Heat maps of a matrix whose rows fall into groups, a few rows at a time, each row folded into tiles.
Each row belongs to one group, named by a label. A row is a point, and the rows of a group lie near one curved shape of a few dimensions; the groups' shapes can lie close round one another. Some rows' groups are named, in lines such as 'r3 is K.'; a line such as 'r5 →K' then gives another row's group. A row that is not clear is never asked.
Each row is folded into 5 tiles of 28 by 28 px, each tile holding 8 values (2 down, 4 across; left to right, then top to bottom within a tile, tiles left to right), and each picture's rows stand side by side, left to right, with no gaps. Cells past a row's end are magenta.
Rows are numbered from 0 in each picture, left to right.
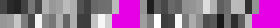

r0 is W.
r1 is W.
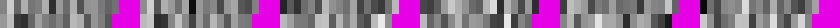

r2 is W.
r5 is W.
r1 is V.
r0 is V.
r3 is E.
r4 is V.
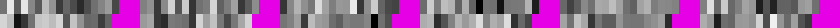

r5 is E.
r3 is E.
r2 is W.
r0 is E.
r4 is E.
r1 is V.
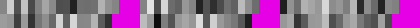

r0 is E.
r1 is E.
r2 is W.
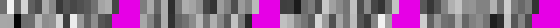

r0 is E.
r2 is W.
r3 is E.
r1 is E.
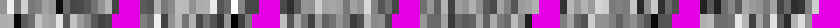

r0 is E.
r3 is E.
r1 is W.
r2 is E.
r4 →W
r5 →W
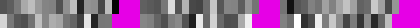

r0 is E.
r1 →V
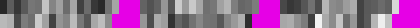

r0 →W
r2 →W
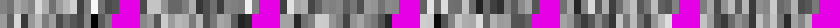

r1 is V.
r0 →W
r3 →E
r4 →V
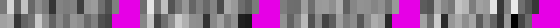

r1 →V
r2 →E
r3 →W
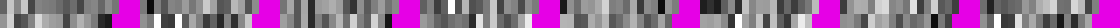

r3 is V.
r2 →E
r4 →W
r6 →W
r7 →W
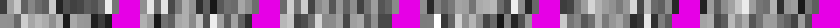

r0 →V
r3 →W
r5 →W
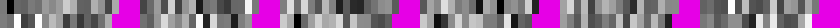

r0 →W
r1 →V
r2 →E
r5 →V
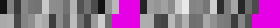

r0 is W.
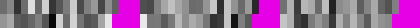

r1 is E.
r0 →V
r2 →V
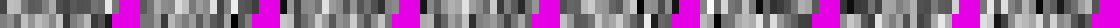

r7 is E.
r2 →W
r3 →W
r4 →E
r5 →E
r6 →W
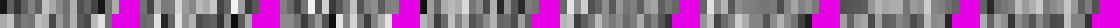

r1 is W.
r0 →W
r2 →V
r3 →W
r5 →V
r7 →E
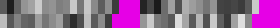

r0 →E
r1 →W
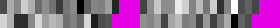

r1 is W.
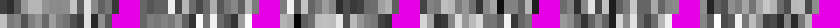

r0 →E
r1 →V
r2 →E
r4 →V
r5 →W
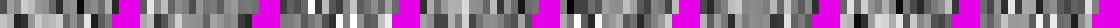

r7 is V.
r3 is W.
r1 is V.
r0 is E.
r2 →V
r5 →E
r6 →E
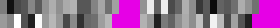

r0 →W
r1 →E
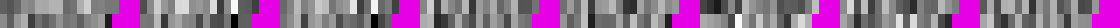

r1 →W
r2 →W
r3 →V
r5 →W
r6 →E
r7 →V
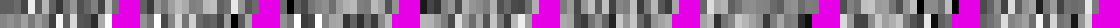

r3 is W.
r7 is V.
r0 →V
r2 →W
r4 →V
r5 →V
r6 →E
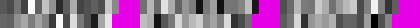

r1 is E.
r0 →V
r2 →W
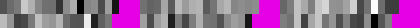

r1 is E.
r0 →E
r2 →W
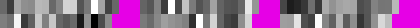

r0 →W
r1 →V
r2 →W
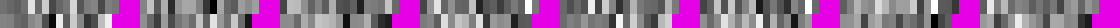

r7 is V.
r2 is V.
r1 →E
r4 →V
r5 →V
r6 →W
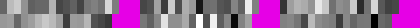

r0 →V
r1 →V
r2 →W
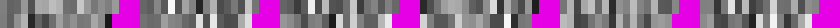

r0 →E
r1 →V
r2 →V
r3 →E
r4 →V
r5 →V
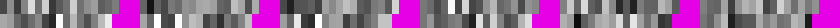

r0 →V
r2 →W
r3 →V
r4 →E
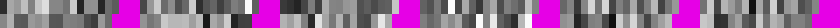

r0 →W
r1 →V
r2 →W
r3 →V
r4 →V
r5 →V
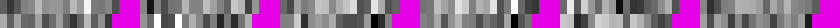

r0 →E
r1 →W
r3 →W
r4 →E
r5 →E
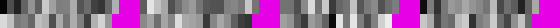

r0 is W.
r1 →V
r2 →V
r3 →W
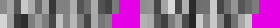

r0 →V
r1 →V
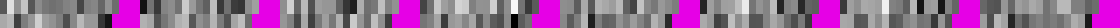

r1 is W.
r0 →V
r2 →E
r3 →W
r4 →E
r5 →W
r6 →W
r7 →E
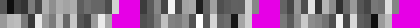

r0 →W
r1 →V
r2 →V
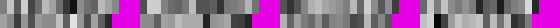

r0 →E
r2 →E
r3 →E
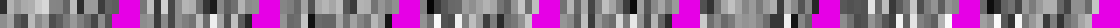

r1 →E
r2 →E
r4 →E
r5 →E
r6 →V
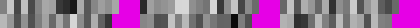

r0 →E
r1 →W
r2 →V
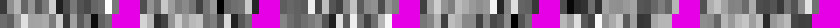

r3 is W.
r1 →E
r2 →V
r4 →W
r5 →V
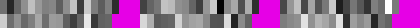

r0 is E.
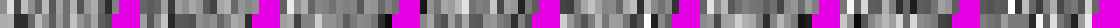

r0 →V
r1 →E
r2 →V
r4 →E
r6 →E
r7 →V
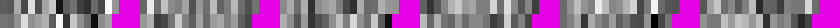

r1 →V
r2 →E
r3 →E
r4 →W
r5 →V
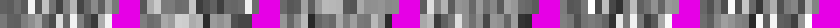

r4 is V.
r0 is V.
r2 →E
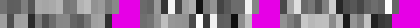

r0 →E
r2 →V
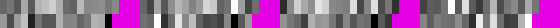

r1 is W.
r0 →E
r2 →W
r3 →V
